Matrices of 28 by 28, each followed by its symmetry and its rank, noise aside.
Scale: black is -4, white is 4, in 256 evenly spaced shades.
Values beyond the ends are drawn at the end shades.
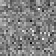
no symmetry, rank six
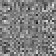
no symmetry, rank four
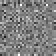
no symmetry, rank four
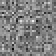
symmetric, rank three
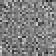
antisymmetric, rank six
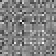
symmetric, rank three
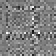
no symmetry, rank three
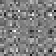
no symmetry, rank four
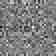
no symmetry, rank six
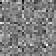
antisymmetric, rank four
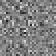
antisymmetric, rank four
